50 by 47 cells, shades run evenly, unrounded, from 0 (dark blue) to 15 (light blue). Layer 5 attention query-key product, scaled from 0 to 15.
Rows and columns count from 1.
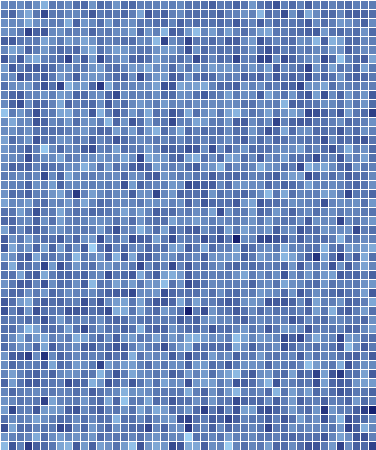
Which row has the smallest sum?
27
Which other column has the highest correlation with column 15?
38
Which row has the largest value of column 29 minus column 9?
43
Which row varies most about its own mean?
50
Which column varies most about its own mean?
24
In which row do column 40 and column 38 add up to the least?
42
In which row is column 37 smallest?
36
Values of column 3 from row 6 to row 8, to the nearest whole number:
10 5 8
